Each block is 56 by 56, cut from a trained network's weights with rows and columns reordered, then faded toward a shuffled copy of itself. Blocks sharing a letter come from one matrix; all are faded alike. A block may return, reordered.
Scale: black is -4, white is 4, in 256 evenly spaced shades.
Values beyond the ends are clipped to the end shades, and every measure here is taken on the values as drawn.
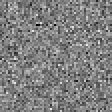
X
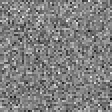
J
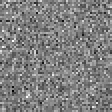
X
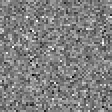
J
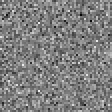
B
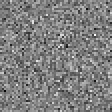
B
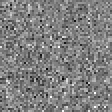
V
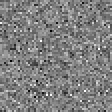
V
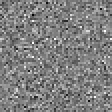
V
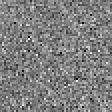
J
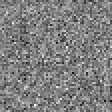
J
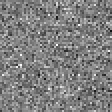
V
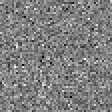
V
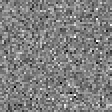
V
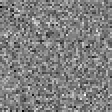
B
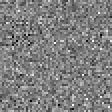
J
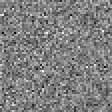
X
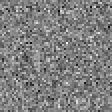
V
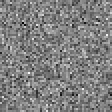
B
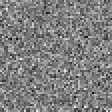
B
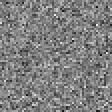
J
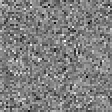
J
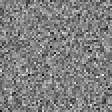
X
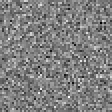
J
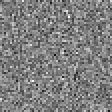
B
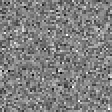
J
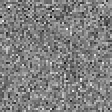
X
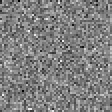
B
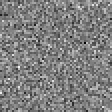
B
